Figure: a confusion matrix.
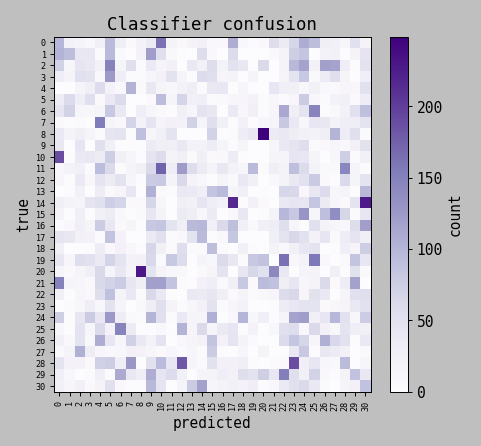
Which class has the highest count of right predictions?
24
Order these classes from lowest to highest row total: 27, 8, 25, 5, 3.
27, 5, 3, 25, 8
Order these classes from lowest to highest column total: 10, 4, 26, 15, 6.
26, 6, 15, 4, 10
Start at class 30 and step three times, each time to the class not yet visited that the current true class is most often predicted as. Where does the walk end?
5
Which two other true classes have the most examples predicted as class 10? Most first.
11, 0
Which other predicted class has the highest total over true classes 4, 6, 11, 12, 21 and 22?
10
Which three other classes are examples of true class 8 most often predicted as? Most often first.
20, 27, 15
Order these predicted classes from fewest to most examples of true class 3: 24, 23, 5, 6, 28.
28, 6, 23, 24, 5
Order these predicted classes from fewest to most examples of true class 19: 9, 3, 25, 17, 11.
17, 3, 9, 11, 25
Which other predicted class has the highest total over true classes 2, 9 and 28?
23
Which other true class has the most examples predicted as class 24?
15
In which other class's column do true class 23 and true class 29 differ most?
22
